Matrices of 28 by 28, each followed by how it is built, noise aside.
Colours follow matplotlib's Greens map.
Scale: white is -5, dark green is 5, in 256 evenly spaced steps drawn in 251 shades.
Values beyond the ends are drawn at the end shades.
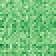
blocks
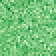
diagonal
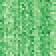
blocks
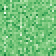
uneven columns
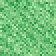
Toeplitz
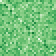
diagonal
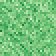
Toeplitz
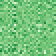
low rank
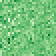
uneven columns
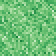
Toeplitz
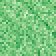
Toeplitz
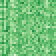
repeating rows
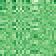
low rank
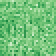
blocks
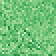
lower triangular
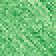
Toeplitz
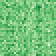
blocks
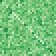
diagonal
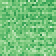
blocks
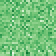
low rank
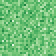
repeating rows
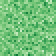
repeating rows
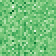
uneven columns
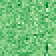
uneven columns
